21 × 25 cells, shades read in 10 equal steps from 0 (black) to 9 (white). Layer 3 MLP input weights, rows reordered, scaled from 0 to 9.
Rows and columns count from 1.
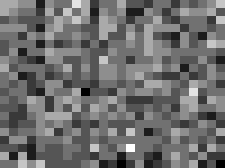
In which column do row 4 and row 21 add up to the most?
3
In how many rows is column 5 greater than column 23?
10
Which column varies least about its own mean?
19
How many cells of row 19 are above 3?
15
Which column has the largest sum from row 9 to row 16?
22
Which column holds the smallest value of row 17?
17
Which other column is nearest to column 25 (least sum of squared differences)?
9
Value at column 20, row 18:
5
